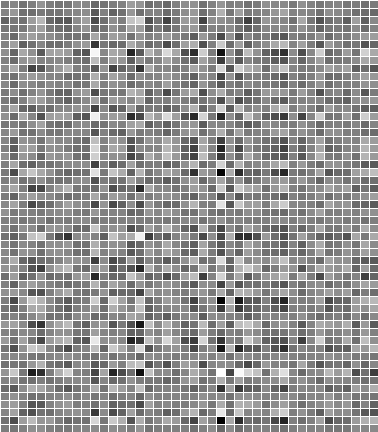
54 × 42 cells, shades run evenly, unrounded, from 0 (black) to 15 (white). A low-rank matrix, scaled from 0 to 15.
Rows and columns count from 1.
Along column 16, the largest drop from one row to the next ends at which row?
47
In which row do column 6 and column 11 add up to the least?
35
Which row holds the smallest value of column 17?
30
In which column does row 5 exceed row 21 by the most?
11
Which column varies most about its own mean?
25
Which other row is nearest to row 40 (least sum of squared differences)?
16
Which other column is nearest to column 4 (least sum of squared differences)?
13
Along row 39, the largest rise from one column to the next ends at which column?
26
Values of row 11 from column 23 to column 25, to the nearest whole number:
9 7 5
